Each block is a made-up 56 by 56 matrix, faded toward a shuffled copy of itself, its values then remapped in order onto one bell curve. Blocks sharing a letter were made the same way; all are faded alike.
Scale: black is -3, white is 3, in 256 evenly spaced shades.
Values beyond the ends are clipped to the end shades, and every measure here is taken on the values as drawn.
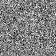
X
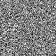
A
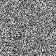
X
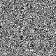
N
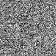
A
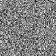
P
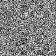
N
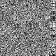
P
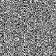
P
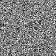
N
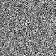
P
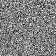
X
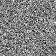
X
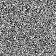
X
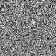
N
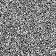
X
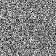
N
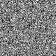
X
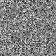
A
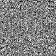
A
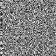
P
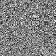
A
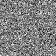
A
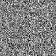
P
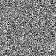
N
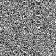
N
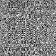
P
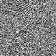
N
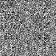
P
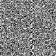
P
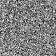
X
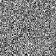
P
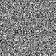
N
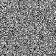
N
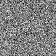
X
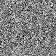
X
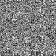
N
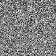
A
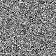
X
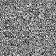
A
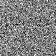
X
